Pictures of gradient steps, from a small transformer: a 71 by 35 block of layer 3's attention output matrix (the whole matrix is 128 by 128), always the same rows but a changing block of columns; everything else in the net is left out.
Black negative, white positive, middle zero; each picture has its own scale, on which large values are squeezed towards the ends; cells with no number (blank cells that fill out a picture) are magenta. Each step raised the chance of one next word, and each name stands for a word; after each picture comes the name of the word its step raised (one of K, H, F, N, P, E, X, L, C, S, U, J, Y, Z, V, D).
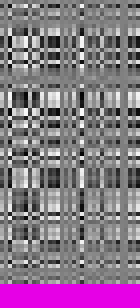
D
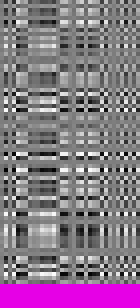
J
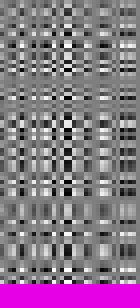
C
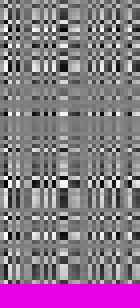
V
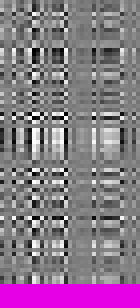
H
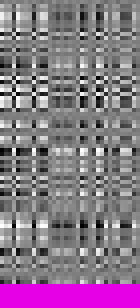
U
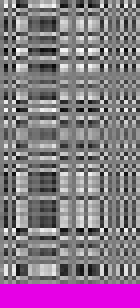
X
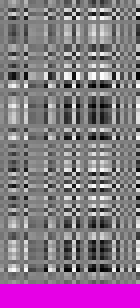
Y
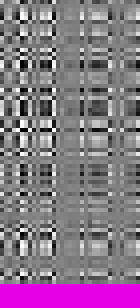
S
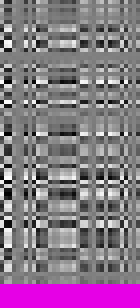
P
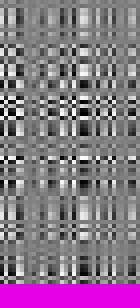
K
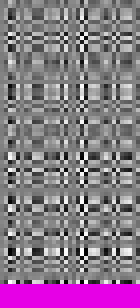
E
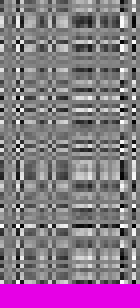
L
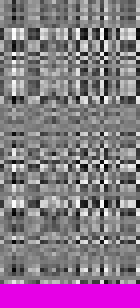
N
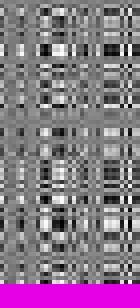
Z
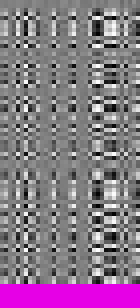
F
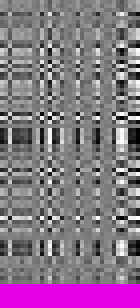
H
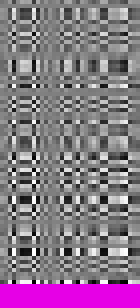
E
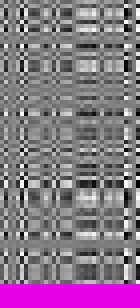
V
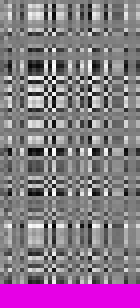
U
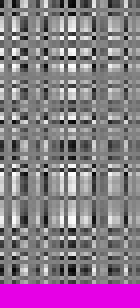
X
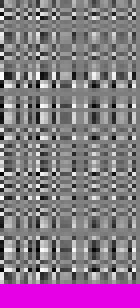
Y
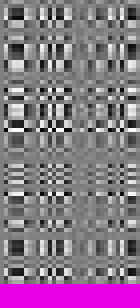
S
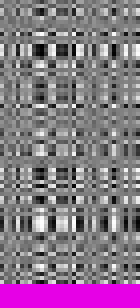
Z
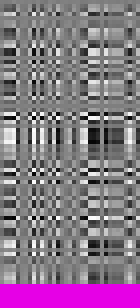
H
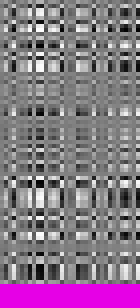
V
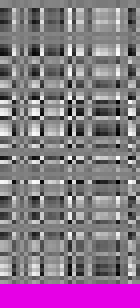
K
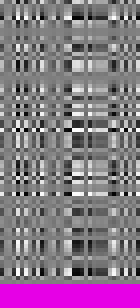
S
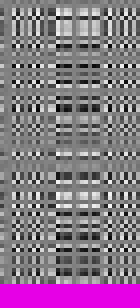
F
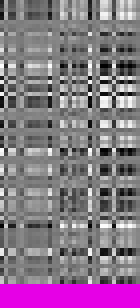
U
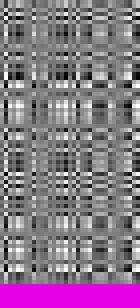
Y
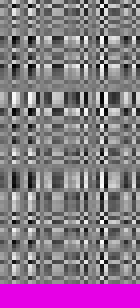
D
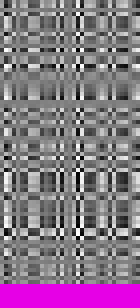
X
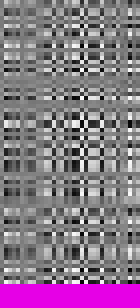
C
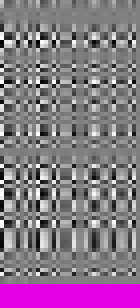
P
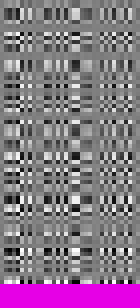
E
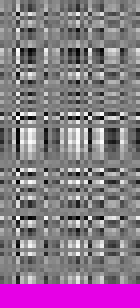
H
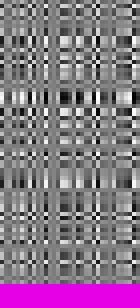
D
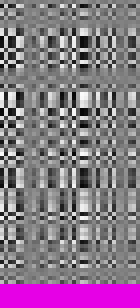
D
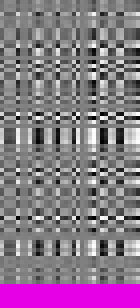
H
